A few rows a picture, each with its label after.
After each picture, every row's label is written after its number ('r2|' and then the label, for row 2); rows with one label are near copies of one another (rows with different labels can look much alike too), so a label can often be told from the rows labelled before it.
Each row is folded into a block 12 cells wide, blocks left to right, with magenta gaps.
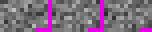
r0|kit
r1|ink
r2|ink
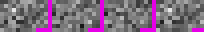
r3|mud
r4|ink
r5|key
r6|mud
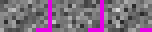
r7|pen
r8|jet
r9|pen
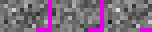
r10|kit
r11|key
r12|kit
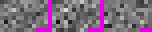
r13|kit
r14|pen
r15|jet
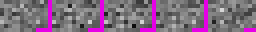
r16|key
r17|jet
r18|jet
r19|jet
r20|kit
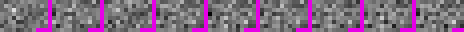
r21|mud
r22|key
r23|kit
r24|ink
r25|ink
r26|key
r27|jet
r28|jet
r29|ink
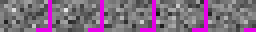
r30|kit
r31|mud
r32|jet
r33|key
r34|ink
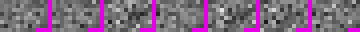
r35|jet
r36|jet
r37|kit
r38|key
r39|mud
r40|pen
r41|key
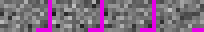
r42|ink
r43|key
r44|ink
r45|kit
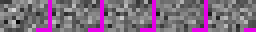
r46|pen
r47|key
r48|key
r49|ink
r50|ink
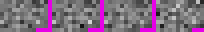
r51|jet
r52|jet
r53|jet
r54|key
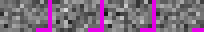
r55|key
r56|pen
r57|key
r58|ink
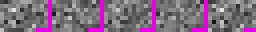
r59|pen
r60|key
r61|mud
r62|key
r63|pen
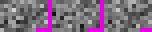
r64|mud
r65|ink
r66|kit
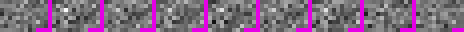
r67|ink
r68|mud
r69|kit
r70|mud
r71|pen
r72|kit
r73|mud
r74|key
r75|jet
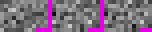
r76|pen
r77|ink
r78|ink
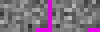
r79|ink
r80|key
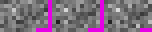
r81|mud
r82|kit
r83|kit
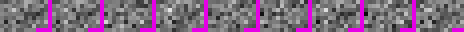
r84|kit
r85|kit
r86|jet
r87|mud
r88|ink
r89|key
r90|kit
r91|ink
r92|pen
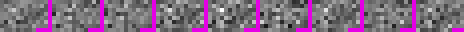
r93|mud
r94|key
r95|key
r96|mud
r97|mud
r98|jet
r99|mud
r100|jet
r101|pen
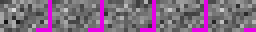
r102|pen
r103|mud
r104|key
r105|kit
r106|kit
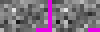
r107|mud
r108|pen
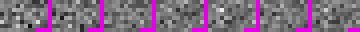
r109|jet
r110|ink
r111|jet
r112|kit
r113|mud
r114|key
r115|mud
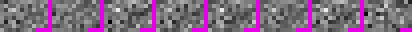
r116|pen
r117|ink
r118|kit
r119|pen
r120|mud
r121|mud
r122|mud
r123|key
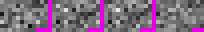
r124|jet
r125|kit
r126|kit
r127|key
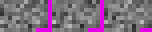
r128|ink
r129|jet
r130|ink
